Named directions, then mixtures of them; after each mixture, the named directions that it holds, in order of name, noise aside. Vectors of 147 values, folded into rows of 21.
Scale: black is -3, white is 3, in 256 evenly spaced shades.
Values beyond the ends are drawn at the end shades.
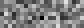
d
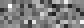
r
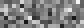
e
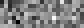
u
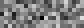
d.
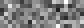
d, r.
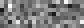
r, u.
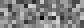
d, r.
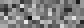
e.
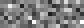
e, r.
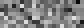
e.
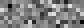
r.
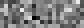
e, u.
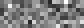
d, r.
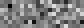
r.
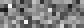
e, r.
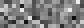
e.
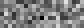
d.
